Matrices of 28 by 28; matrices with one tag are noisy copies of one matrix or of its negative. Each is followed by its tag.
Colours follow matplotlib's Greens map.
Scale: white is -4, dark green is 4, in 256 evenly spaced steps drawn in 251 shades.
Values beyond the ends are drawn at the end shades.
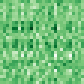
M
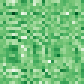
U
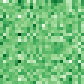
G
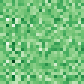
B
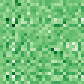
B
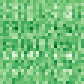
M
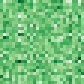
G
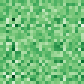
B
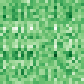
M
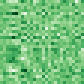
U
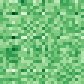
U
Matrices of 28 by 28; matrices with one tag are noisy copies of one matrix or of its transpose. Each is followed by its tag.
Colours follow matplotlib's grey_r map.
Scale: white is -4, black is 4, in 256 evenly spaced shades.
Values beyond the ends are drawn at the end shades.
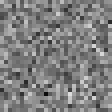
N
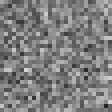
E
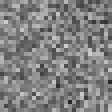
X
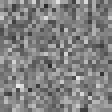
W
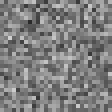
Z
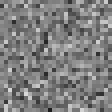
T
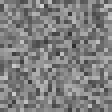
T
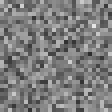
X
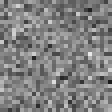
X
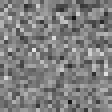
X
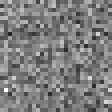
Z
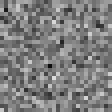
Z
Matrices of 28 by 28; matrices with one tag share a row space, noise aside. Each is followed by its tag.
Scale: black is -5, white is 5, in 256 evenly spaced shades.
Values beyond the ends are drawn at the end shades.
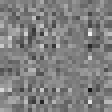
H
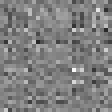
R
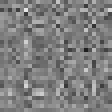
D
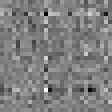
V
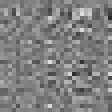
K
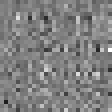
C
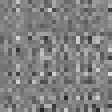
C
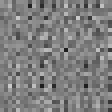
C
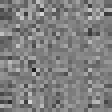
H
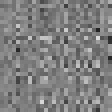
C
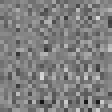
C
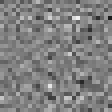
K
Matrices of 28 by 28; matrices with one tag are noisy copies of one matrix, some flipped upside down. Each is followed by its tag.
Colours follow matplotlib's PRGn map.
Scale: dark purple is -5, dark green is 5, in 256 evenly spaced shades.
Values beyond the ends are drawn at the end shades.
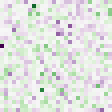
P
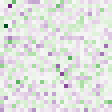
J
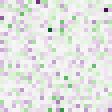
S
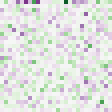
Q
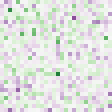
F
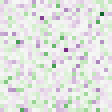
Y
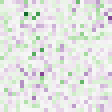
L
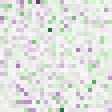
S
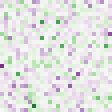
P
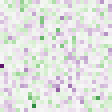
P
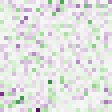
S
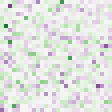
J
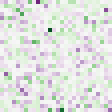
S
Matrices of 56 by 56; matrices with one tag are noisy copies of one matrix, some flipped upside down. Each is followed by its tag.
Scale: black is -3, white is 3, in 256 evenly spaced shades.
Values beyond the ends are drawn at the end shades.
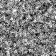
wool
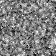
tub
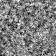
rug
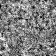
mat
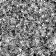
tub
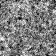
mat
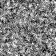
wool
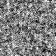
wool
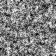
wool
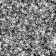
tub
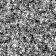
wool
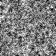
mat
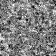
mat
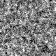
wool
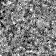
rug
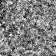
rug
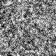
rug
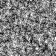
wool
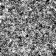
mat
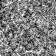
rug
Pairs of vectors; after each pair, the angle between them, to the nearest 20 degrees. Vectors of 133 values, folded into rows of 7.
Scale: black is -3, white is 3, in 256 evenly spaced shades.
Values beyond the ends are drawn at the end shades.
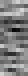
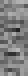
40 degrees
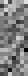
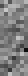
20 degrees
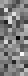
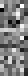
80 degrees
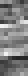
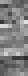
20 degrees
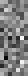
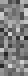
40 degrees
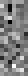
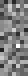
120 degrees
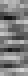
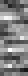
160 degrees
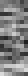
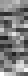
40 degrees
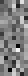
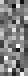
160 degrees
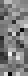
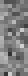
160 degrees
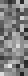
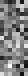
20 degrees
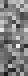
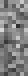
20 degrees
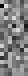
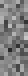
60 degrees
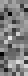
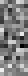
80 degrees
